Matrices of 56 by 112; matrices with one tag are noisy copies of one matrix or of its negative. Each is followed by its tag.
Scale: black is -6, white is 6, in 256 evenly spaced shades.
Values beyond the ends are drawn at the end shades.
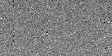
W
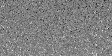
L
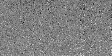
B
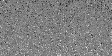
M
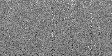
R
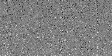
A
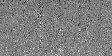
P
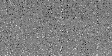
A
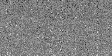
A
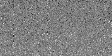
W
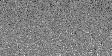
M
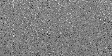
W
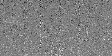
P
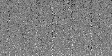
R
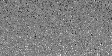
M
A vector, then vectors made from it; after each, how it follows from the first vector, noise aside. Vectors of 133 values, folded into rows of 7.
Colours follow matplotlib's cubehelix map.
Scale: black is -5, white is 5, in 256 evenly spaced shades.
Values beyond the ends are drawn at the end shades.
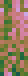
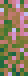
copied.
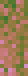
reversed, shrunk.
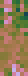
negated, partly zeroed.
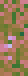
wrapped around, partly zeroed.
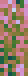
reversed, negated.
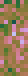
wrapped around, partly zeroed.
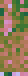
negated, partly zeroed.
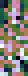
wrapped around, negated, scaled up.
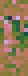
wrapped around, negated, partly zeroed.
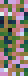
wrapped around, negated, scaled up.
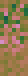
reversed, partly zeroed.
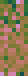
reversed, partly zeroed.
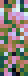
scaled up.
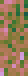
negated, partly zeroed.
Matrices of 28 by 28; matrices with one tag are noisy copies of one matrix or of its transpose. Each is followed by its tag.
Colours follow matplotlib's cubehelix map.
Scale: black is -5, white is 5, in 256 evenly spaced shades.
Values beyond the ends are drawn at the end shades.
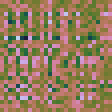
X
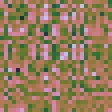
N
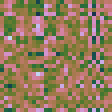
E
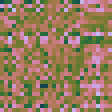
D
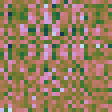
N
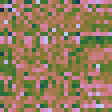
D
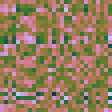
E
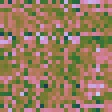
D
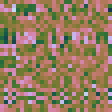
E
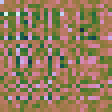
X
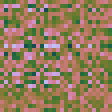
N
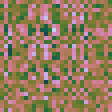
N
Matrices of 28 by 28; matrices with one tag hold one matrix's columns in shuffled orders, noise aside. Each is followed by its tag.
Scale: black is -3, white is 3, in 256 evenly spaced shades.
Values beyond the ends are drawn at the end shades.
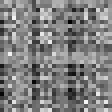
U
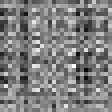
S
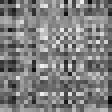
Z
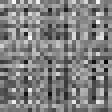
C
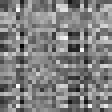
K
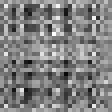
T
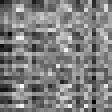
K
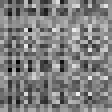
Z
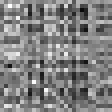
T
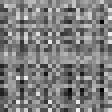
U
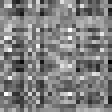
Z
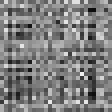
C
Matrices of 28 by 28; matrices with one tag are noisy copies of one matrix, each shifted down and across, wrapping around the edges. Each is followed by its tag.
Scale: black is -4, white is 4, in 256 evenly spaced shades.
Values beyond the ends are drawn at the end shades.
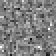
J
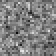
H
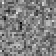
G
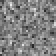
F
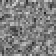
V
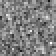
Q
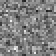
J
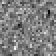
G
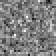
F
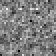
V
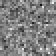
F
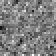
V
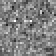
V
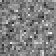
H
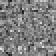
J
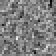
G
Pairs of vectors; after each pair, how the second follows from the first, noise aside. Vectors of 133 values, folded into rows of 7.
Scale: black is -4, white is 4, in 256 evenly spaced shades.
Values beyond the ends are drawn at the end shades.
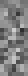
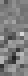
negated, partly zeroed.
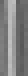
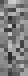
sign-scrambled.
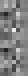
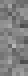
reversed, shrunk.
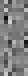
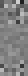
reversed, negated, partly zeroed.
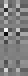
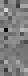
negated, partly zeroed.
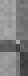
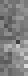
negated, partly zeroed.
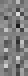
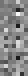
sign-scrambled.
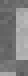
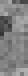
reversed, negated, partly zeroed.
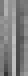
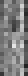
wrapped around.
